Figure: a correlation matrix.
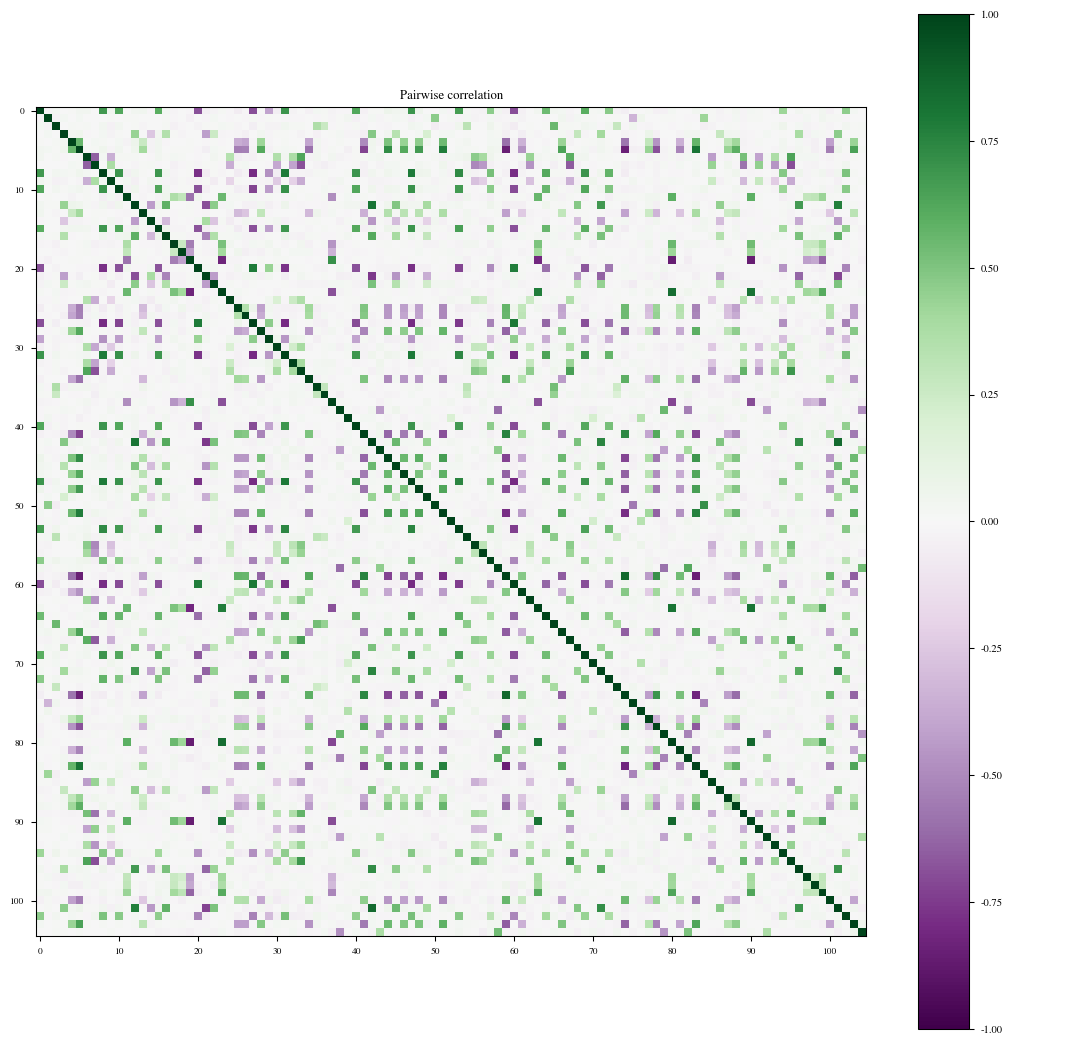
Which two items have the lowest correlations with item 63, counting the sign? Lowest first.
19, 37
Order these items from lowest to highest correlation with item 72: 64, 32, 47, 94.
32, 94, 64, 47
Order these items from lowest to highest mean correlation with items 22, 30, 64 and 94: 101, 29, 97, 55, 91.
29, 91, 97, 55, 101
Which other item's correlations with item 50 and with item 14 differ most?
84
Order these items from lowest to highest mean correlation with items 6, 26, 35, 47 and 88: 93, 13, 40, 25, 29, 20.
20, 29, 25, 13, 93, 40
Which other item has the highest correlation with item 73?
65
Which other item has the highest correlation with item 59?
74
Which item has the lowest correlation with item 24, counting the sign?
7
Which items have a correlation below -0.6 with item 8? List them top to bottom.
20, 27, 60
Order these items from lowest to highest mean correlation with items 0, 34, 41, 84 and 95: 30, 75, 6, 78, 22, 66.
66, 75, 22, 30, 6, 78
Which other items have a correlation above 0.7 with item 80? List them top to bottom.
23, 63, 90
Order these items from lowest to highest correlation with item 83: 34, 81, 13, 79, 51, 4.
34, 81, 79, 13, 4, 51
